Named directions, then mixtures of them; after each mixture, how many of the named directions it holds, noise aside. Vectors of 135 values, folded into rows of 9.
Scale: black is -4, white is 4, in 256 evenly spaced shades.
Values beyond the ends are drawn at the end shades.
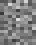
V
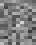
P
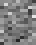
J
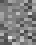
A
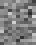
one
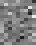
two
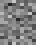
three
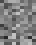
two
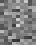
four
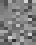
two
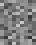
two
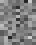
three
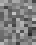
two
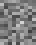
one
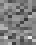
two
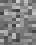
three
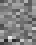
three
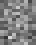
three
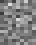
one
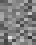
one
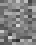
four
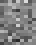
three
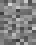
one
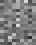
four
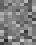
two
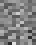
two
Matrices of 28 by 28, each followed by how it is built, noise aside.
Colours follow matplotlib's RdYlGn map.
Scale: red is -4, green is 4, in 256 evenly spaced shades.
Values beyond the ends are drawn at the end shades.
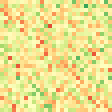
Toeplitz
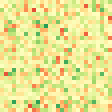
low rank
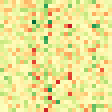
uneven columns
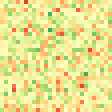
blocks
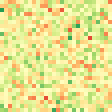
Toeplitz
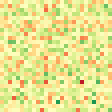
repeating columns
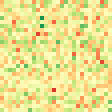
repeating columns
